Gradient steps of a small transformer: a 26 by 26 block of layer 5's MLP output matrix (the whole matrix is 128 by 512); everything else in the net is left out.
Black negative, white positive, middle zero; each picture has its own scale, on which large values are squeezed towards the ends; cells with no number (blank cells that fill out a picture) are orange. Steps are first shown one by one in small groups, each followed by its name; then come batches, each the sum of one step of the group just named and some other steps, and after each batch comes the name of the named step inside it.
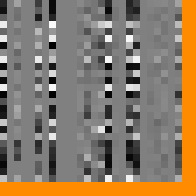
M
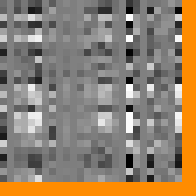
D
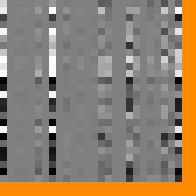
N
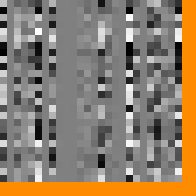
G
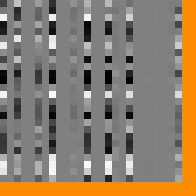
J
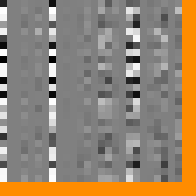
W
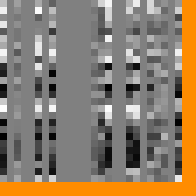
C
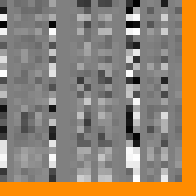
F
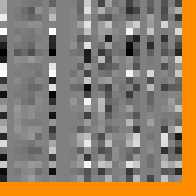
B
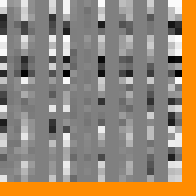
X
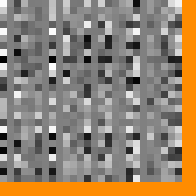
X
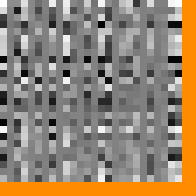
X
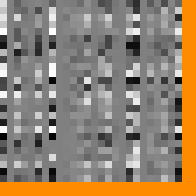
N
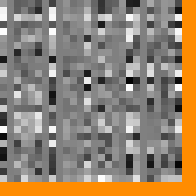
D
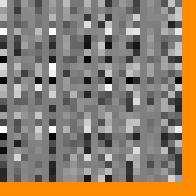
N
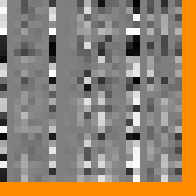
B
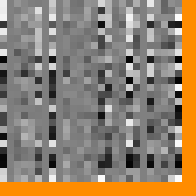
C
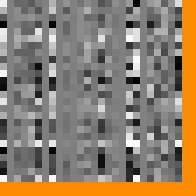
G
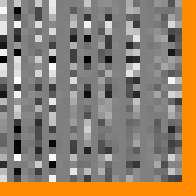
W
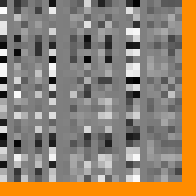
W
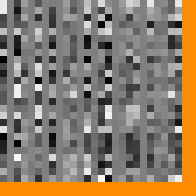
C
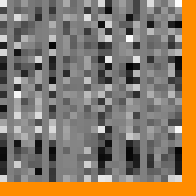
M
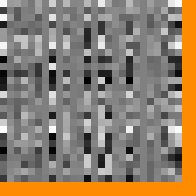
J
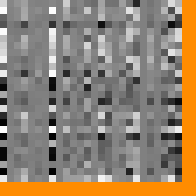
N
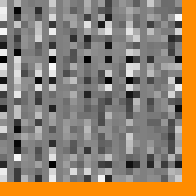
W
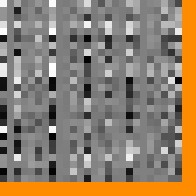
N
